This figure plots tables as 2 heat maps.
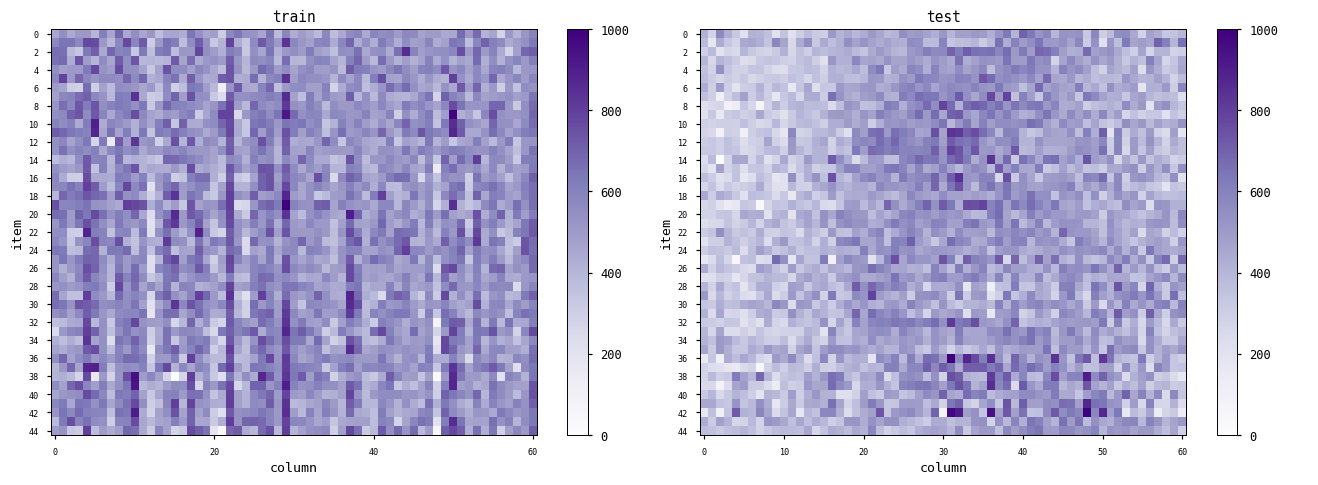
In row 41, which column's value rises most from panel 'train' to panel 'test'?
48
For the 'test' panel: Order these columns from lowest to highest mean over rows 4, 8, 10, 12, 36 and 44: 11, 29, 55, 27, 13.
13, 11, 55, 27, 29
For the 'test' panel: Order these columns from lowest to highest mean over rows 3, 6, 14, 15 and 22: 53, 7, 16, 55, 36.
55, 7, 53, 16, 36
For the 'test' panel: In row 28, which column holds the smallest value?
36
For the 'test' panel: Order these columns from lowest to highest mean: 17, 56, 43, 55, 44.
55, 17, 56, 44, 43
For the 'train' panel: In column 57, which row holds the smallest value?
2
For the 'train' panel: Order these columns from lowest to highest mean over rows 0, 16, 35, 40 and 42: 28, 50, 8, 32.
28, 32, 50, 8
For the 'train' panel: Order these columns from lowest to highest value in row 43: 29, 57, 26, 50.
57, 26, 29, 50
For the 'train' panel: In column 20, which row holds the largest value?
23
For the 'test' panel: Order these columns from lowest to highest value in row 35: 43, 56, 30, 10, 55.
55, 30, 10, 56, 43
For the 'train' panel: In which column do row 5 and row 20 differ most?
37
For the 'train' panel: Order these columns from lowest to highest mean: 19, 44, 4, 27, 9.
19, 44, 9, 27, 4
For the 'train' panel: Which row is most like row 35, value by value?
26
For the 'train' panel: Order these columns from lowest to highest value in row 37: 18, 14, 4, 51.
18, 51, 14, 4
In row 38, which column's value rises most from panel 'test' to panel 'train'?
10
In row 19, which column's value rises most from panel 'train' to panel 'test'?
23
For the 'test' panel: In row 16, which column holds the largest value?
32
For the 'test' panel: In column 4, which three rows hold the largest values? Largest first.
42, 38, 41
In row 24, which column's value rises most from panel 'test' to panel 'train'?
5
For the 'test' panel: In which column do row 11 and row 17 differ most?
34
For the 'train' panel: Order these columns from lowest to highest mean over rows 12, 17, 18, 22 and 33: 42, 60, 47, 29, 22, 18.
42, 47, 18, 60, 22, 29
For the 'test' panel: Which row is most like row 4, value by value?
22
